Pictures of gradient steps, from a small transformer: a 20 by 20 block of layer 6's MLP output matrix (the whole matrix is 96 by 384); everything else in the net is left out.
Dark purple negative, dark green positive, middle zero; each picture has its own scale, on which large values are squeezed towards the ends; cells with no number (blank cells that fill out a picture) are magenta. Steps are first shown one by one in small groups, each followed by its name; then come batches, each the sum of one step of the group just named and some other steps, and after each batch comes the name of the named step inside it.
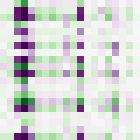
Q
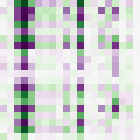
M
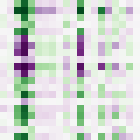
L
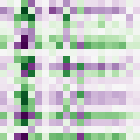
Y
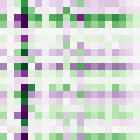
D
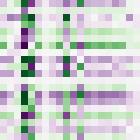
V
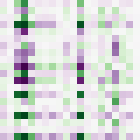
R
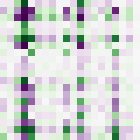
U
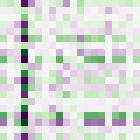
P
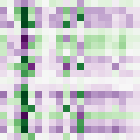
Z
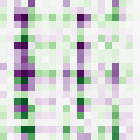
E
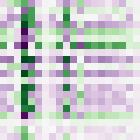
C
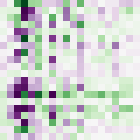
M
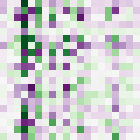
U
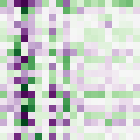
P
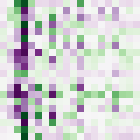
M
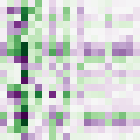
P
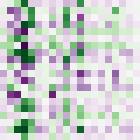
C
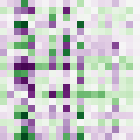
R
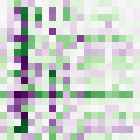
P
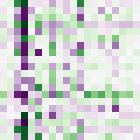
M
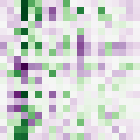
L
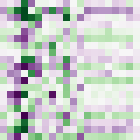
V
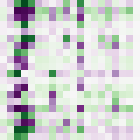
M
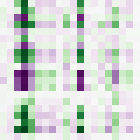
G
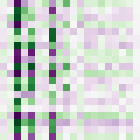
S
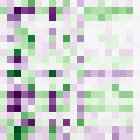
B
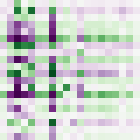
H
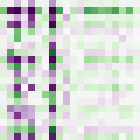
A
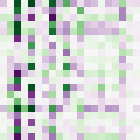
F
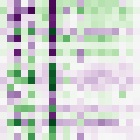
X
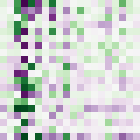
F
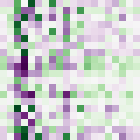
F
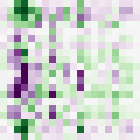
G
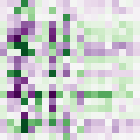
H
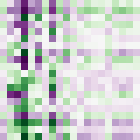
X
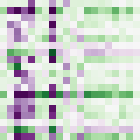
A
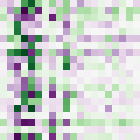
F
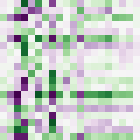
X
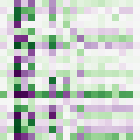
S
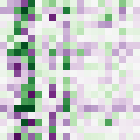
F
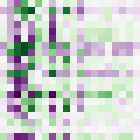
H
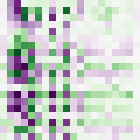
B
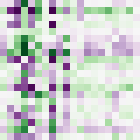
A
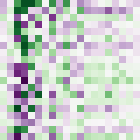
F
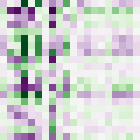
A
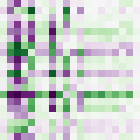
H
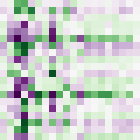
H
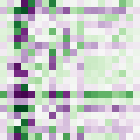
F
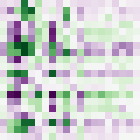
H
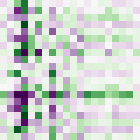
B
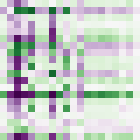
H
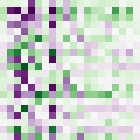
A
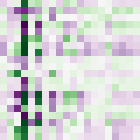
B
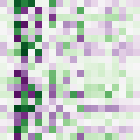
F
